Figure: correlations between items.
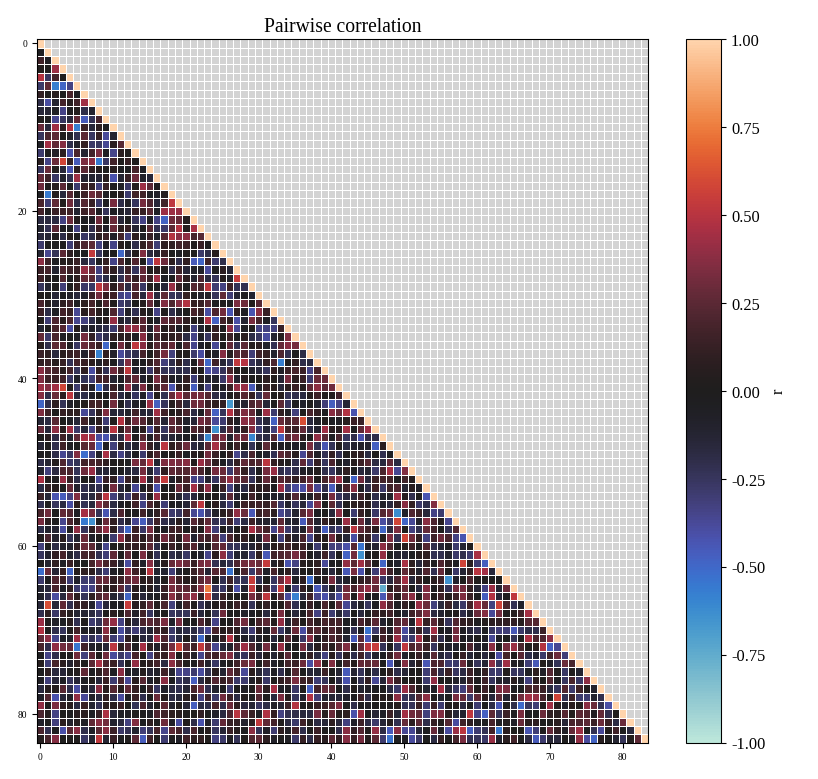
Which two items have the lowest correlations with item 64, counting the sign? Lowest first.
56, 37
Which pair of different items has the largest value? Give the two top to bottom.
23, 65
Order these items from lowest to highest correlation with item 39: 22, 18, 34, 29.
18, 29, 22, 34
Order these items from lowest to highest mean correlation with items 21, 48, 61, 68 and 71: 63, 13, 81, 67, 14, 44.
44, 13, 81, 14, 63, 67
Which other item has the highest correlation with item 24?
48
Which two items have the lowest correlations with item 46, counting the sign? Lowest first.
24, 48
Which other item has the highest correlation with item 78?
71
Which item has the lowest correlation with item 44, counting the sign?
61
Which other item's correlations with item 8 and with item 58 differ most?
37
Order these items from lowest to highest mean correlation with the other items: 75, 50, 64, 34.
75, 34, 64, 50
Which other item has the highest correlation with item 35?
79
